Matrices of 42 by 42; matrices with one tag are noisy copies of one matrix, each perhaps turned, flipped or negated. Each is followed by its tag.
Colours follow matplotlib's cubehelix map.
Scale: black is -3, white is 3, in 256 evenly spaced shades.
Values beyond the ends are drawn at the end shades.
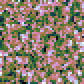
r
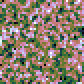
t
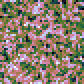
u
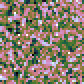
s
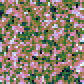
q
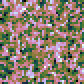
q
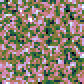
s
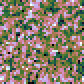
t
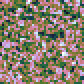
s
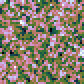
t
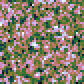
r
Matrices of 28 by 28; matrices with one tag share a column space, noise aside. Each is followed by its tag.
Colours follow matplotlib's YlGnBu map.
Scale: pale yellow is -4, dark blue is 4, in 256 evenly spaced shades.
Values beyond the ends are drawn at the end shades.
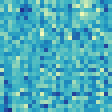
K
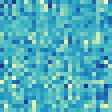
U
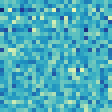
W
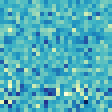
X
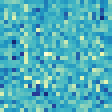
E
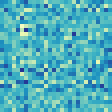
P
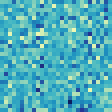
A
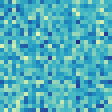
A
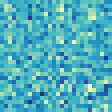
E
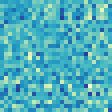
E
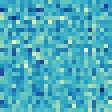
W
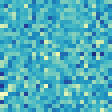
E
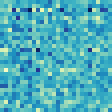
W
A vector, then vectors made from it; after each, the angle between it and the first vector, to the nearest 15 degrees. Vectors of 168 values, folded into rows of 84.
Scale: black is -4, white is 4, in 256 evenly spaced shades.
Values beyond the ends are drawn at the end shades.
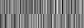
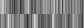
60 degrees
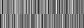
90 degrees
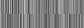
105 degrees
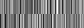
30 degrees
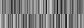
120 degrees
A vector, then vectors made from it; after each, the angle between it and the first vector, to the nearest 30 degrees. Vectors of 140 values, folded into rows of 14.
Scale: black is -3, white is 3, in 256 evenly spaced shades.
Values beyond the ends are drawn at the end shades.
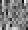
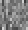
150 degrees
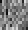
30 degrees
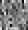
30 degrees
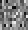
60 degrees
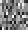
120 degrees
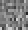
60 degrees
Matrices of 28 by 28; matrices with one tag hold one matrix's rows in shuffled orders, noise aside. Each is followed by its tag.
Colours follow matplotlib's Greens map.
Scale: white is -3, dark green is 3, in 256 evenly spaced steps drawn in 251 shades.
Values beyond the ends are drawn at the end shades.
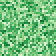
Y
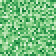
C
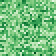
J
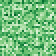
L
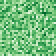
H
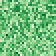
C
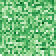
L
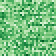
J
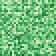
L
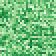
J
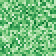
C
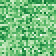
J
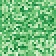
L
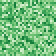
Y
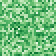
L
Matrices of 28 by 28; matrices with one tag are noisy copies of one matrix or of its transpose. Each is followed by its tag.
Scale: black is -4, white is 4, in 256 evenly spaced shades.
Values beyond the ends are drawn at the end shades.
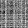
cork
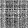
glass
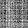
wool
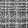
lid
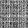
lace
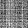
wool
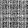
lace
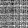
cork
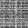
lace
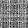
lace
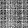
wool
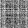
glass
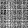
wool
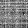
lid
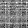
lid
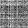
glass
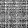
lid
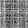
glass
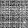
wool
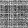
glass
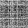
glass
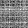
wool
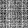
wool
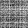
wool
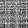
lid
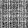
lace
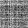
glass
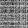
cork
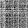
glass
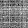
wool
